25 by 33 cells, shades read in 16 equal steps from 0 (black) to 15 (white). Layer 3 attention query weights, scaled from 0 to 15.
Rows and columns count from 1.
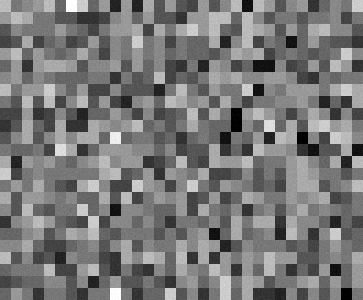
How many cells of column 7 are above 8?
4
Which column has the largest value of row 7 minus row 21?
21
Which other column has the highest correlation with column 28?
17
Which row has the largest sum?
3
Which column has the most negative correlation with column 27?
20
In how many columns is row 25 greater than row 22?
11
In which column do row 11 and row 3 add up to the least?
22
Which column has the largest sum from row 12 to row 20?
27
